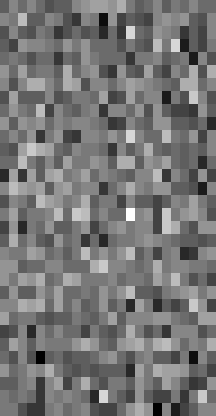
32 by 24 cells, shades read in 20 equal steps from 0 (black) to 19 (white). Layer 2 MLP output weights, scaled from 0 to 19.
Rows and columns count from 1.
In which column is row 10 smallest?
24
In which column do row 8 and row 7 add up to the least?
19
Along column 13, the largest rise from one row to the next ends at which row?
11
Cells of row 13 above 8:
13
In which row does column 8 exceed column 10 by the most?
7
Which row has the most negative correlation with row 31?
15
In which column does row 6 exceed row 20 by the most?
22
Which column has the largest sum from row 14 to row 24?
2
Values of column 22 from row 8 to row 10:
15 4 6
